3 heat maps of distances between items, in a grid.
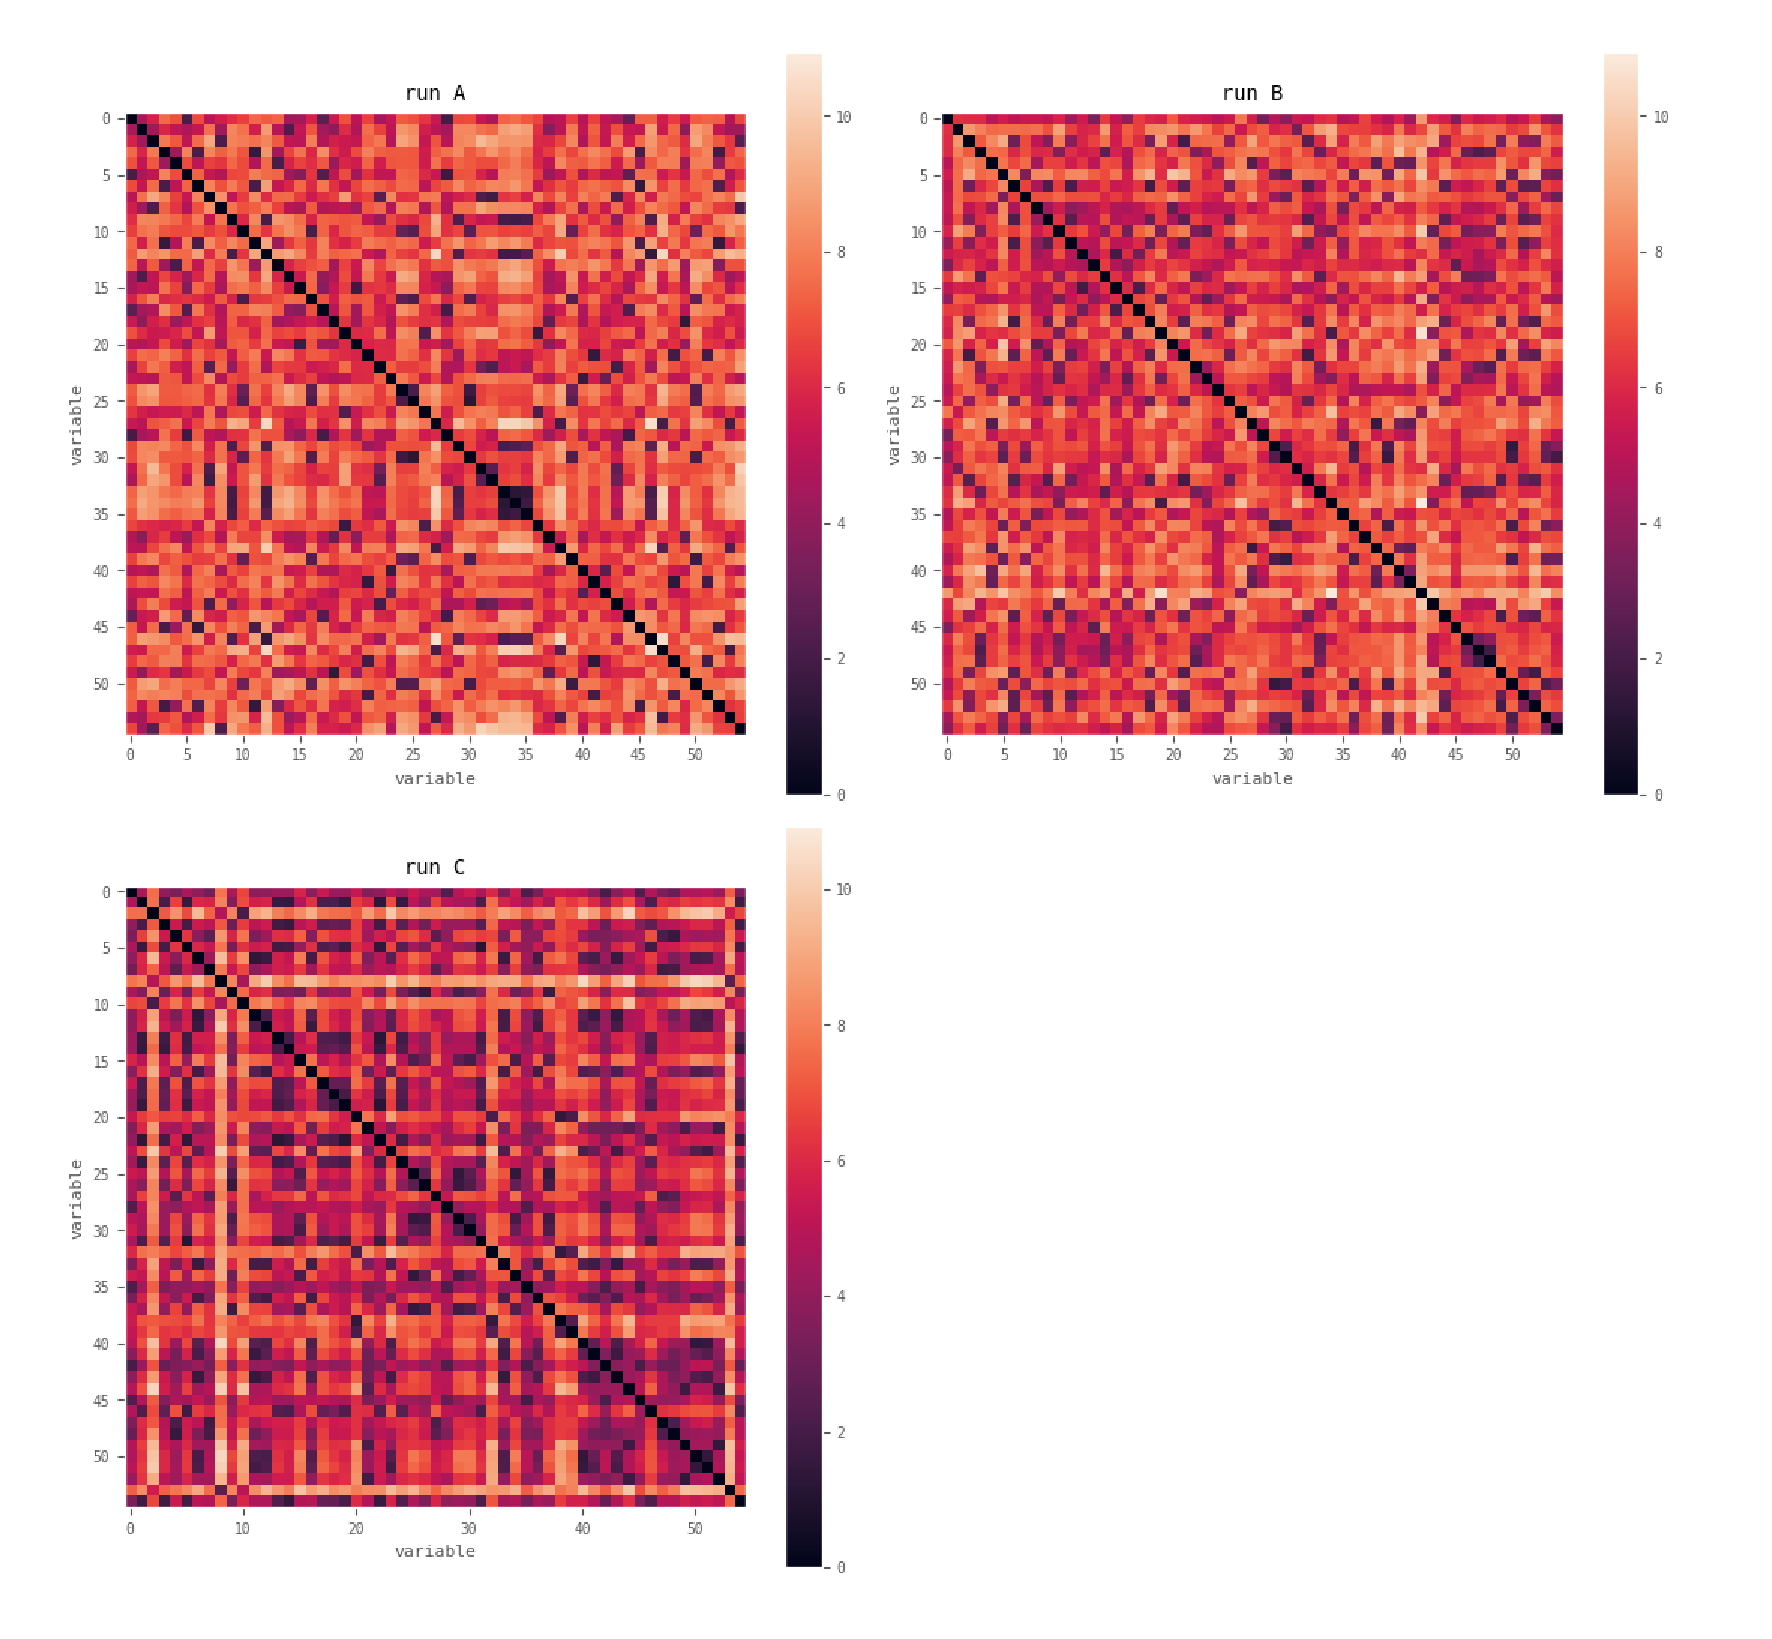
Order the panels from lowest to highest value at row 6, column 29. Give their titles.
run B, run C, run A
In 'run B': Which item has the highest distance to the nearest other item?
37
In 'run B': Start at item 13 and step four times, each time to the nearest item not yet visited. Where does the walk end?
35
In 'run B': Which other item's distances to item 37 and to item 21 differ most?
2
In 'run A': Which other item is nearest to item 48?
41
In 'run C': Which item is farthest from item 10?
44
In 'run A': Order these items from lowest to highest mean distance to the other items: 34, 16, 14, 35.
16, 14, 35, 34
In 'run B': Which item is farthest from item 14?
40
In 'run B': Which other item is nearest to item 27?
38
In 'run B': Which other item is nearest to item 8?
20
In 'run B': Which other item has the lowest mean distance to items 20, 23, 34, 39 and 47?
16
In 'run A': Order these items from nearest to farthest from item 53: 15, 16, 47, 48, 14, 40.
47, 14, 15, 40, 48, 16
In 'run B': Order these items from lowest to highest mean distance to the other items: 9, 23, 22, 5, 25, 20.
9, 23, 25, 22, 20, 5
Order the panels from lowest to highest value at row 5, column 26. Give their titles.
run C, run A, run B
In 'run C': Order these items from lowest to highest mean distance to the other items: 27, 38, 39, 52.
52, 27, 39, 38
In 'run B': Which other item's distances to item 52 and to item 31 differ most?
1
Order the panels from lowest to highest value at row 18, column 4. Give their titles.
run A, run C, run B
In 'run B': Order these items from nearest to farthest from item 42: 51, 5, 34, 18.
51, 18, 5, 34
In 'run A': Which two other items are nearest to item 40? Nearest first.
23, 42
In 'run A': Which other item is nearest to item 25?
30
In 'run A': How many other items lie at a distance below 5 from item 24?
6
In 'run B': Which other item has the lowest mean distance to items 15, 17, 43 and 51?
12
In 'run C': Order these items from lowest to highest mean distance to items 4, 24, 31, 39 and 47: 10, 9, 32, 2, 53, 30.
9, 30, 32, 10, 2, 53
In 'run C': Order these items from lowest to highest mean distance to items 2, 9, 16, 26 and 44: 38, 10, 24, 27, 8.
24, 27, 10, 38, 8
